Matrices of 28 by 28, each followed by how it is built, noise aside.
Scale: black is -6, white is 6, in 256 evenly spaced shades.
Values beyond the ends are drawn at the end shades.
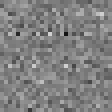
uneven rows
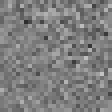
upper triangular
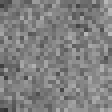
smooth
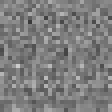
repeating columns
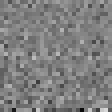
uneven rows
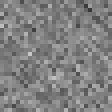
Toeplitz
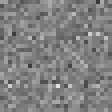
uneven rows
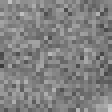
smooth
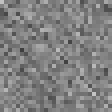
Toeplitz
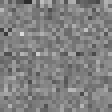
uneven rows
